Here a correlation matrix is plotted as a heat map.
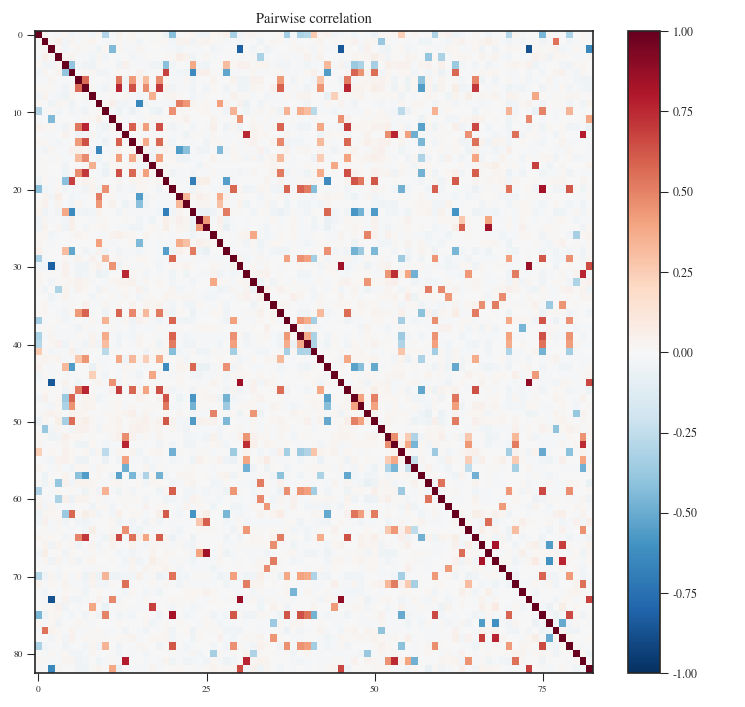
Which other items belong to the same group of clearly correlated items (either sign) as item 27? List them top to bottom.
9, 15, 21, 22
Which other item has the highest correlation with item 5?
19
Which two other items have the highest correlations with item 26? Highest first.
49, 32
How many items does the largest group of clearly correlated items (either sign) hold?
13
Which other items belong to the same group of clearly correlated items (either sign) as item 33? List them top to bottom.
3, 58, 60
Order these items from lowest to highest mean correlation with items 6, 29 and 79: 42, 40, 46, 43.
43, 42, 46, 40
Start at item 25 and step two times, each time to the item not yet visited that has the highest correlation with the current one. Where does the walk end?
63
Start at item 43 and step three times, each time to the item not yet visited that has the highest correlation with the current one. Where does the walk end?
4
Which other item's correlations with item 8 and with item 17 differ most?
74
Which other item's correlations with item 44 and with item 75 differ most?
20
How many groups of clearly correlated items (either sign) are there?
14
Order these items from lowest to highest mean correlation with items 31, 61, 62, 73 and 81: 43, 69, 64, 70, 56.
56, 43, 70, 69, 64
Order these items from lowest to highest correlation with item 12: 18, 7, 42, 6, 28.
28, 42, 6, 18, 7
